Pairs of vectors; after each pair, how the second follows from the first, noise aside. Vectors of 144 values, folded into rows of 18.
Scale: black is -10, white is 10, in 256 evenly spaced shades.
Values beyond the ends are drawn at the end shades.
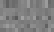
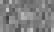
wrapped around, negated, scaled up.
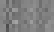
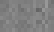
reversed, negated, shrunk.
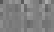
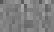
copied.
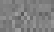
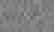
reversed, shrunk.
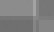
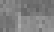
reversed.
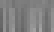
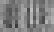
wrapped around, negated, scaled up.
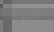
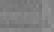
reversed, negated, shrunk.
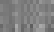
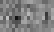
wrapped around, negated, scaled up.
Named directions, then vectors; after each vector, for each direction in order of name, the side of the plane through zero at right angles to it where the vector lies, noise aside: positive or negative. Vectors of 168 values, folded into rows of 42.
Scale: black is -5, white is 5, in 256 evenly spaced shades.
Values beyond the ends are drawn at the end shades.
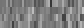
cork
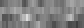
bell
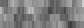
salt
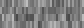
negative, negative, positive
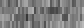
negative, positive, positive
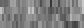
positive, positive, positive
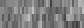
positive, positive, positive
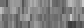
positive, negative, positive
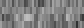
positive, positive, negative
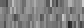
positive, negative, positive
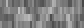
positive, positive, negative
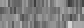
negative, positive, negative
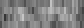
positive, negative, negative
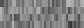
positive, negative, positive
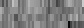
positive, negative, positive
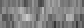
positive, positive, negative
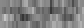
negative, positive, positive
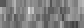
positive, positive, positive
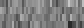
positive, negative, positive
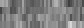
negative, positive, negative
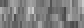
positive, positive, positive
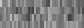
negative, negative, negative
